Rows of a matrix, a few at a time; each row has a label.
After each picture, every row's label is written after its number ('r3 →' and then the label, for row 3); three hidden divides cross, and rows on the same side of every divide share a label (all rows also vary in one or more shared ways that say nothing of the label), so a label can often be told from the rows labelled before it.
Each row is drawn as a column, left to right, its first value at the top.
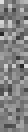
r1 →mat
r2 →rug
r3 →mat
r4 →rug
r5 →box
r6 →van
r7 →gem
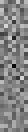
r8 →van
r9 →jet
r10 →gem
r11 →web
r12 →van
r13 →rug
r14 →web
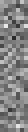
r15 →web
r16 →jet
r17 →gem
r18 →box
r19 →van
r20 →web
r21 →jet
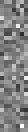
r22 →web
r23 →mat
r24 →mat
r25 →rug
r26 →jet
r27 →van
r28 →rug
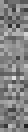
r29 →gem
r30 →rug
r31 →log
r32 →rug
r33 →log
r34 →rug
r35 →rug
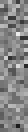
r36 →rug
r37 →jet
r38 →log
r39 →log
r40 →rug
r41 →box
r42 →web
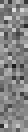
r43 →rug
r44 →web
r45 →jet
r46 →van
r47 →web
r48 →van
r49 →log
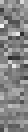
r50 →jet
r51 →gem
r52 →box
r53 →box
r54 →box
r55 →van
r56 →web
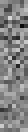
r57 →log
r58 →box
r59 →jet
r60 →box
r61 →web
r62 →log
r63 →log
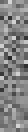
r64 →gem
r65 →web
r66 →log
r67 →mat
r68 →web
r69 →van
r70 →web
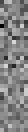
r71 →log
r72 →box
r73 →mat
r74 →web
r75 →box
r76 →jet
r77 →box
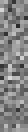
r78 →van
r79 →mat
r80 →rug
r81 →rug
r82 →log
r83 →mat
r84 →gem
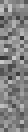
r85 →log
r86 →box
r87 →van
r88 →mat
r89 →gem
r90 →box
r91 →gem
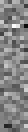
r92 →mat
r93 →rug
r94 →rug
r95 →jet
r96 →jet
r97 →gem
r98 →log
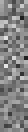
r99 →mat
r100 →gem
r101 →rug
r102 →jet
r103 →web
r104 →gem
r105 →box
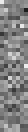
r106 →van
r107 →van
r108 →gem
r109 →mat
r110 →gem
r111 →jet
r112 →rug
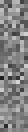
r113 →van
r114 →rug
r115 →van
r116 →mat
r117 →van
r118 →rug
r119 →box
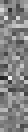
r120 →van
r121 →web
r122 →rug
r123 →mat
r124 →jet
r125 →rug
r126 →mat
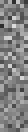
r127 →log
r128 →mat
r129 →gem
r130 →jet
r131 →web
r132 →rug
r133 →gem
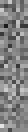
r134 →van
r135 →log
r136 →web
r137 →box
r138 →mat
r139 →box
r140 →log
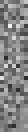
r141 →rug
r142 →box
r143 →jet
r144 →gem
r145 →jet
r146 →mat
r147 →van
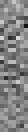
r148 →mat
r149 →van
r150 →web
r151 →web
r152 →mat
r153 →gem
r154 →log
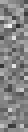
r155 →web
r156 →jet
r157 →jet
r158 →gem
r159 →log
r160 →van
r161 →rug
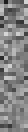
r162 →log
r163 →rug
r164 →rug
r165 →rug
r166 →box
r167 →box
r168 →van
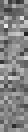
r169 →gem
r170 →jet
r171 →rug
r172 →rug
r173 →rug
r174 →jet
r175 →mat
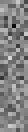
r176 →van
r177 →log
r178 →mat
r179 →log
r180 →web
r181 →van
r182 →box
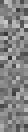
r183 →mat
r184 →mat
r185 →box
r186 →mat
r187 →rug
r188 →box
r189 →jet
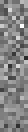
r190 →jet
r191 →rug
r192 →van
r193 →web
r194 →gem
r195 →jet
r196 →box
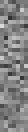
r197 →jet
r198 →web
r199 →gem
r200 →gem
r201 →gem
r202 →van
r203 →log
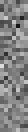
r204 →box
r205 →web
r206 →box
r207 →mat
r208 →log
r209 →gem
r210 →mat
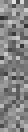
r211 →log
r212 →gem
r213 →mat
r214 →van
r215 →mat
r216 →web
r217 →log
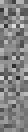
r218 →rug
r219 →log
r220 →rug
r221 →jet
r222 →van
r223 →jet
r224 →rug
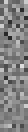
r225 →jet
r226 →van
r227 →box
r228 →rug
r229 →log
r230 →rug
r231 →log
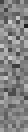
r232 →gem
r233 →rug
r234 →mat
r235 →mat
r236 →web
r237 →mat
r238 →log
